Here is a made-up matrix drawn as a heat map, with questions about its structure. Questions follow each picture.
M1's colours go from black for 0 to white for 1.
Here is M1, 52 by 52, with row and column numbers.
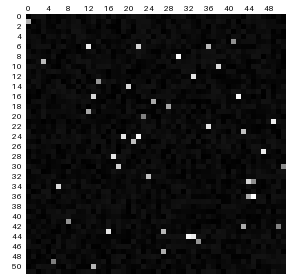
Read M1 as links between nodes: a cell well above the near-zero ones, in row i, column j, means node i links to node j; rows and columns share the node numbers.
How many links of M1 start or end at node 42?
3
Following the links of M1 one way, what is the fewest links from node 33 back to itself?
2
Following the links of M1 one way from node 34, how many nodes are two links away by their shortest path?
3
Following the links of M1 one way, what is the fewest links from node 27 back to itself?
2
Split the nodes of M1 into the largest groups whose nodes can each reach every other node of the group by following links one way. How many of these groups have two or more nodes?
4
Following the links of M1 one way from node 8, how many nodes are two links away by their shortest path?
2
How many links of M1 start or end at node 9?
1
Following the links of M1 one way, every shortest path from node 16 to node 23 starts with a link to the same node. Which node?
node 13
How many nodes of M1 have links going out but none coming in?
3
